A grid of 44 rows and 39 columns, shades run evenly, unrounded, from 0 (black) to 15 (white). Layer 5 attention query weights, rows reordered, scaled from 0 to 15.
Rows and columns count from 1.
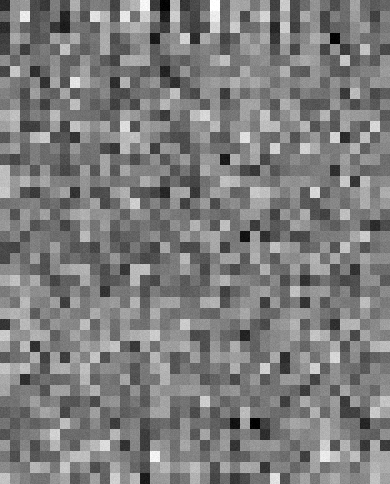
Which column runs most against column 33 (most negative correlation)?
24
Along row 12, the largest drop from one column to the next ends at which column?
14
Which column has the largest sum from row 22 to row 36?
9
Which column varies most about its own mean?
1
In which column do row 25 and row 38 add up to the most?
32
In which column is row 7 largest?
2
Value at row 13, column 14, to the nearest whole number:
11
